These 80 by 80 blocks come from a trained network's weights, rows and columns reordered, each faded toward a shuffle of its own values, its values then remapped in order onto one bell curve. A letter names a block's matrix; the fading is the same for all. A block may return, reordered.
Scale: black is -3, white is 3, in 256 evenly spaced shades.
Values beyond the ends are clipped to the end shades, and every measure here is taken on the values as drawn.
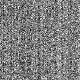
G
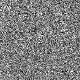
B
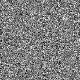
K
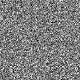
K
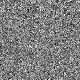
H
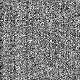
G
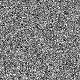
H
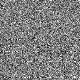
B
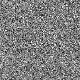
K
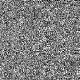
K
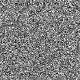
B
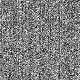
G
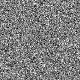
H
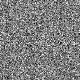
H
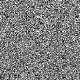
K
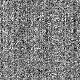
G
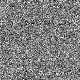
H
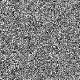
K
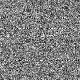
B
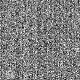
G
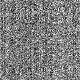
G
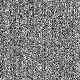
G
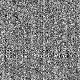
G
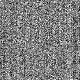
G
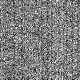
G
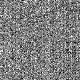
G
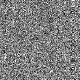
K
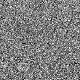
B
